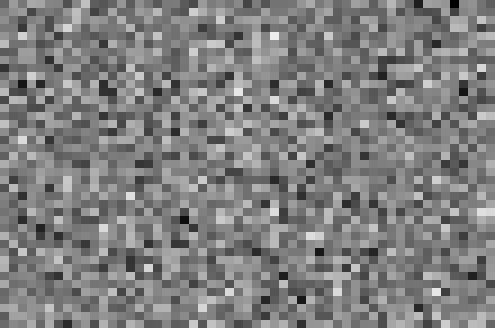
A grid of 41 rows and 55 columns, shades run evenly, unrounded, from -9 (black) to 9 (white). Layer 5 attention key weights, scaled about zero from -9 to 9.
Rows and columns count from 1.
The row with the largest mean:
7
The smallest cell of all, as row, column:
1, 51
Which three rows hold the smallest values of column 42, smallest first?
32, 26, 10
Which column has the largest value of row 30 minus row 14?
36
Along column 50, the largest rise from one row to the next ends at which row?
29
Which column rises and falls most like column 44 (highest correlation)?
46
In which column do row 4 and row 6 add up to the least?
49
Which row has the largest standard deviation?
11
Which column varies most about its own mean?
31
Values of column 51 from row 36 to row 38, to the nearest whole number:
1 0 2
